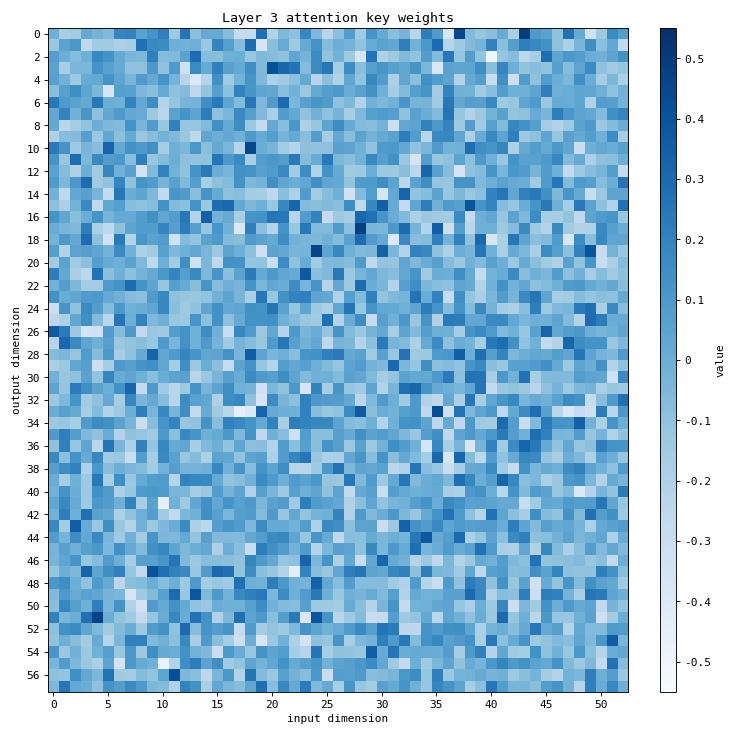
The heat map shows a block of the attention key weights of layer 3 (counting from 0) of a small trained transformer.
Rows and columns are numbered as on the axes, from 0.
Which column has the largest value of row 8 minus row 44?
26
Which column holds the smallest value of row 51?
23
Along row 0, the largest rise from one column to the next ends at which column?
37
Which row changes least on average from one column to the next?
5
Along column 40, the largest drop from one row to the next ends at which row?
2
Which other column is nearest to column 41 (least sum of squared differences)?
47
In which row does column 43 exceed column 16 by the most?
0
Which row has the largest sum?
28
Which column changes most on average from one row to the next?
13
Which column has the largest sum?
18
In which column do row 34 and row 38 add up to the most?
48
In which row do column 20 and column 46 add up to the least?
20
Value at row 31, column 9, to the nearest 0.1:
0.1
